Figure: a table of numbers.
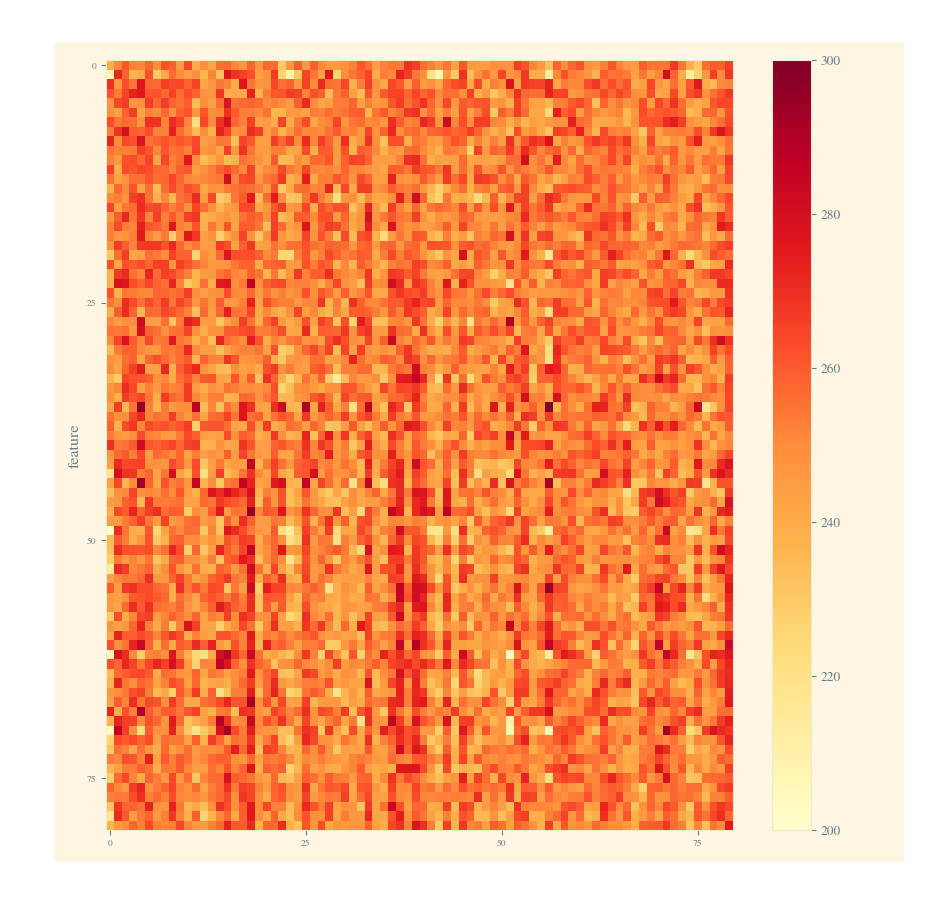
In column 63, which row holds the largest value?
43
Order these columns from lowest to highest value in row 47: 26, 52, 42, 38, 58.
38, 42, 58, 26, 52
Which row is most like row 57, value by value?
46
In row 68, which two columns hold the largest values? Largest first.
4, 56
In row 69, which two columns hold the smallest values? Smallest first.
51, 32
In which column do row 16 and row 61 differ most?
70
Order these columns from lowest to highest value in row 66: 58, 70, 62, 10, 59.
59, 10, 58, 70, 62
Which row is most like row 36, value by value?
44
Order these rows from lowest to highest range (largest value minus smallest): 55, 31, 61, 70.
31, 61, 55, 70
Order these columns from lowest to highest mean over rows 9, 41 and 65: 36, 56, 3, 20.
20, 3, 56, 36
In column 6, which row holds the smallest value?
49
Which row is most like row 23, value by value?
69
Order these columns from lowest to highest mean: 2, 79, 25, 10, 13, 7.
13, 10, 7, 2, 25, 79
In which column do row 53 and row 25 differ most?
0
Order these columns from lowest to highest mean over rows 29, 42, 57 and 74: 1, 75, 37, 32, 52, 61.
32, 61, 1, 75, 52, 37
